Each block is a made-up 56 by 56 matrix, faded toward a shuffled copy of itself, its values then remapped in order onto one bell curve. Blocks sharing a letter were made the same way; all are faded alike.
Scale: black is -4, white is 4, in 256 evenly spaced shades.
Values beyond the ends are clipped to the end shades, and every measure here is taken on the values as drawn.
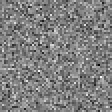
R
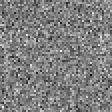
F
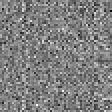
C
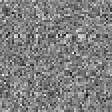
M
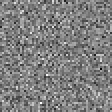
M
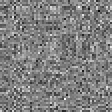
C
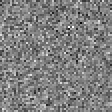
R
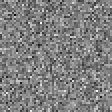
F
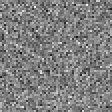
R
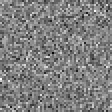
R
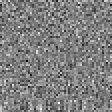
C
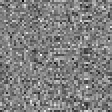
C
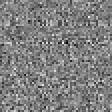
M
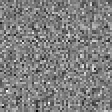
C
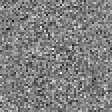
F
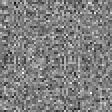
C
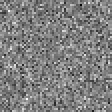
F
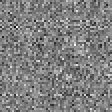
M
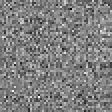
C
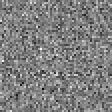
R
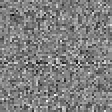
M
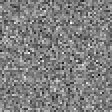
R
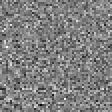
M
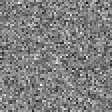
R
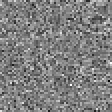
M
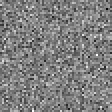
F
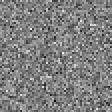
F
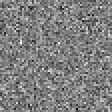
R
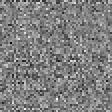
M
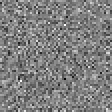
C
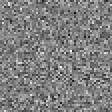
M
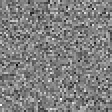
R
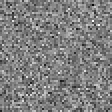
R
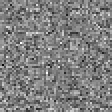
M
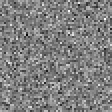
F
